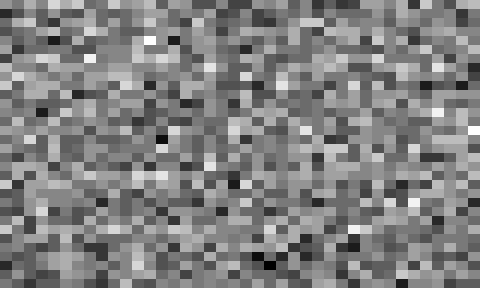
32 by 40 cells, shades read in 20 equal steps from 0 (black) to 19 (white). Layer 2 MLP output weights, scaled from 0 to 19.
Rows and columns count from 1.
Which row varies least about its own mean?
2
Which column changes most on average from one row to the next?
21
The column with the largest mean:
12
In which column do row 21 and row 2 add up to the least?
20
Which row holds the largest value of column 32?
7
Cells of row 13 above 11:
10
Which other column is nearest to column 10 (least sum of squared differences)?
6
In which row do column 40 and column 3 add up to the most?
15
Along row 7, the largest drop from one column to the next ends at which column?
9
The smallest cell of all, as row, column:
30, 23
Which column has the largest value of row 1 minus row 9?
40
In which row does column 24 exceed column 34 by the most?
32
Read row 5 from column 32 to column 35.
15 10 13 4
